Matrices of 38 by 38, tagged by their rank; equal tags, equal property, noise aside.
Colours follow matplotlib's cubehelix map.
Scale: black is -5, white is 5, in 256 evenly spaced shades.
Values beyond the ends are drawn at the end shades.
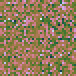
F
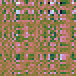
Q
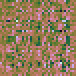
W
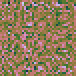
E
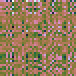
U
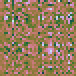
W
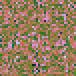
F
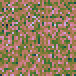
F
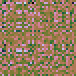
W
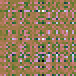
Q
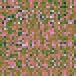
E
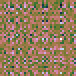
U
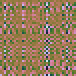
Q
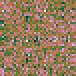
E
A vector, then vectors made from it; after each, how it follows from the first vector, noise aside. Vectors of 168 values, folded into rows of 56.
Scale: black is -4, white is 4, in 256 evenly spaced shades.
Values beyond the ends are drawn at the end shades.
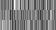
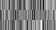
reversed.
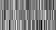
reversed, negated.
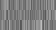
reversed, shrunk.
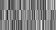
reversed.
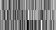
wrapped around, negated.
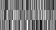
reversed, negated.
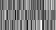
reversed.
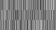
reversed, shrunk.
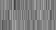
negated, shrunk.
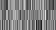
reversed, negated.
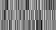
reversed, negated.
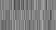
negated, shrunk.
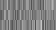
reversed, shrunk.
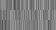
negated, shrunk.
